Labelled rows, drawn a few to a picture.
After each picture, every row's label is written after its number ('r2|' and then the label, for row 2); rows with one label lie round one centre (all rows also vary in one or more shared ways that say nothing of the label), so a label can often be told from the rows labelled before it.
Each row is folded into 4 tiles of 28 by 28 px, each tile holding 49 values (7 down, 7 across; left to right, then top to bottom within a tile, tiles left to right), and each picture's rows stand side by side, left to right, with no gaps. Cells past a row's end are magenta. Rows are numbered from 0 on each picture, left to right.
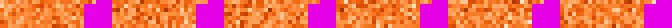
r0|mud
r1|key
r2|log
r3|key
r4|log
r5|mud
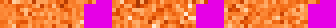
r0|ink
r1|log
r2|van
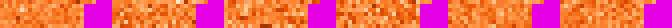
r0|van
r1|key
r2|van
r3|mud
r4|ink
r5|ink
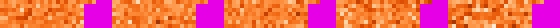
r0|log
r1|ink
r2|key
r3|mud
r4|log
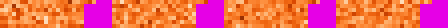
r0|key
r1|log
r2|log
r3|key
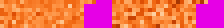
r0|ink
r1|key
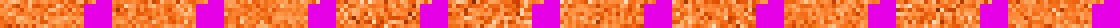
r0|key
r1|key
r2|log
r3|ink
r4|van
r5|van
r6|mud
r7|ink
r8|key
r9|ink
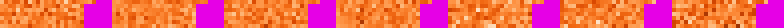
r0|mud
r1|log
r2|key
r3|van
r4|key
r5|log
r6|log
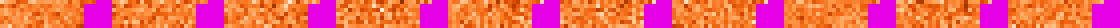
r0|van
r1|key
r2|mud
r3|ink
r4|van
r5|van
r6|key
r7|key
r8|van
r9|van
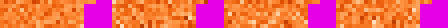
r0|mud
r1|ink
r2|mud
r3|mud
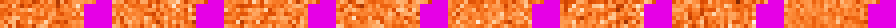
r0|mud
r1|log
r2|ink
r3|ink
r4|mud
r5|mud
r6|log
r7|mud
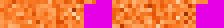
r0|mud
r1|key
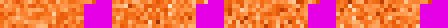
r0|mud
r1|log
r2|key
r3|log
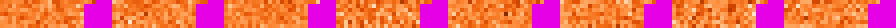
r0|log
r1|log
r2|van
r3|ink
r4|van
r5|mud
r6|van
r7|mud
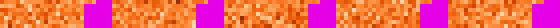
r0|log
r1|mud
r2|mud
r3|ink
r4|ink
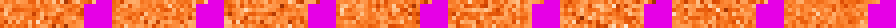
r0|mud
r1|log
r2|van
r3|mud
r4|log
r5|ink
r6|log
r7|mud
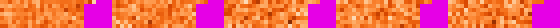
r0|key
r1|van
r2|log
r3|key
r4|log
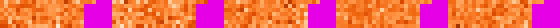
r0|ink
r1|log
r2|van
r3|ink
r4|key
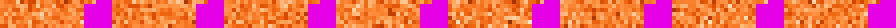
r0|mud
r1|ink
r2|ink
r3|key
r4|key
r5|key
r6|key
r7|key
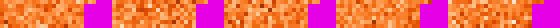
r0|mud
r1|van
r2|mud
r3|mud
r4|van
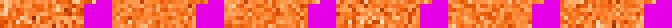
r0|log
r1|log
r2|key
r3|mud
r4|van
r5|log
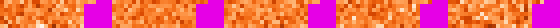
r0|log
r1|log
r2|mud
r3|log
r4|ink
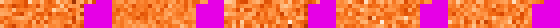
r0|ink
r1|log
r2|key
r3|van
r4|key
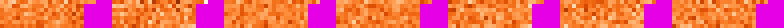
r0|key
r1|key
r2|van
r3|log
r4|ink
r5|van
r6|log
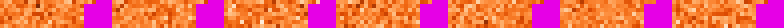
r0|log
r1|key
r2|ink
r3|log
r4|mud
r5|log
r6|key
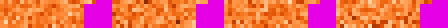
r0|key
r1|mud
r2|van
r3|ink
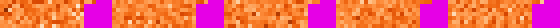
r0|mud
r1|log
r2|key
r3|van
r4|van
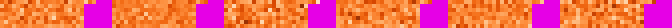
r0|ink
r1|ink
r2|ink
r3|log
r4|van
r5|key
